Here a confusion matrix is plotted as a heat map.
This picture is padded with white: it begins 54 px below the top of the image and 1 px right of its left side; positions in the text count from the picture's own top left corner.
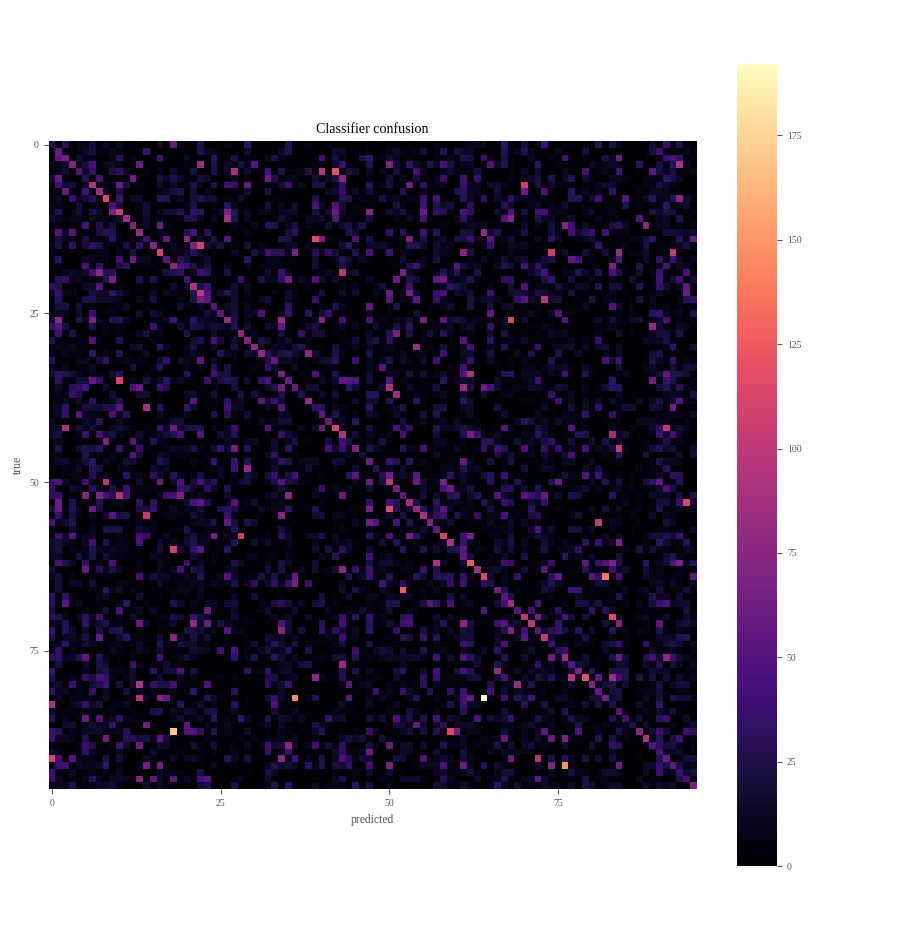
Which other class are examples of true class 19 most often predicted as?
43
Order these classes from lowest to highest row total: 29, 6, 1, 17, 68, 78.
1, 29, 17, 78, 68, 6
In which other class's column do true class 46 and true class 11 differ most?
26
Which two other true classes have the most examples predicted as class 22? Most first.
15, 3
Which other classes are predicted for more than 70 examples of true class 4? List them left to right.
27, 40, 42
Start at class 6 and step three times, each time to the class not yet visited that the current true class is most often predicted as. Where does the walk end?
0
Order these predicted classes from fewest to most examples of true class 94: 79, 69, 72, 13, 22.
69, 79, 22, 72, 13
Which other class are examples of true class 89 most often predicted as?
35
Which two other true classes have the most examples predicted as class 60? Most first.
87, 18
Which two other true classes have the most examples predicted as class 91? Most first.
42, 76
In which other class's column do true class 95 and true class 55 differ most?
14
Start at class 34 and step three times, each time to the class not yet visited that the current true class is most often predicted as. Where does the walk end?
72
